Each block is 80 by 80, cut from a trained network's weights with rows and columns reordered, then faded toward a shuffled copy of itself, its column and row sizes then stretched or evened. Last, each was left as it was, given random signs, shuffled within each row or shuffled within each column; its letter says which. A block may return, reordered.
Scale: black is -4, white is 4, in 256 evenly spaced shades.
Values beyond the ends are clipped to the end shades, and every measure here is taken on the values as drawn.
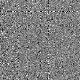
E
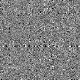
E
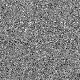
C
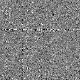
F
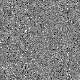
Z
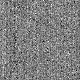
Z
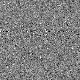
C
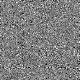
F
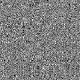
E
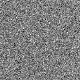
Z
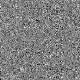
E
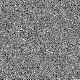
C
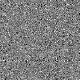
F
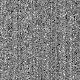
Z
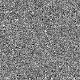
F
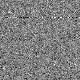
C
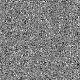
F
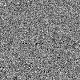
C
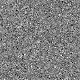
Z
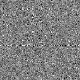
E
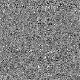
E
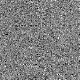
E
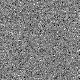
Z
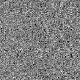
E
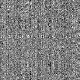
E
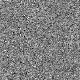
Z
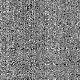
E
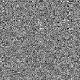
E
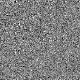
F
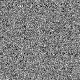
C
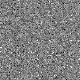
F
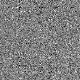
F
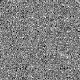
E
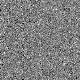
Z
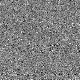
C
